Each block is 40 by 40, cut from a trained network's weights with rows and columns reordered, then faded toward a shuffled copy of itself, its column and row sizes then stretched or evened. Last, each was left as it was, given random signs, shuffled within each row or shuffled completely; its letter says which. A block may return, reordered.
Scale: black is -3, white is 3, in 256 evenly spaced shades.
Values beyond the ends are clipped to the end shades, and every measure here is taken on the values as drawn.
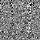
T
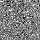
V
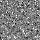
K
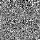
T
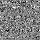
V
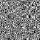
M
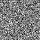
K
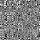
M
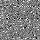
V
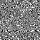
V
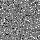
K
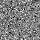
K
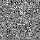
T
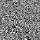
T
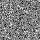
K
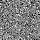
K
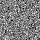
K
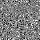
V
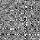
M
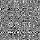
M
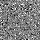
V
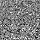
V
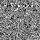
V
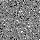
K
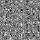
T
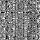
M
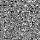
T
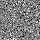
K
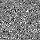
V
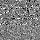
V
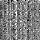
M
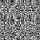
M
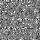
V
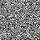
V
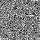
V
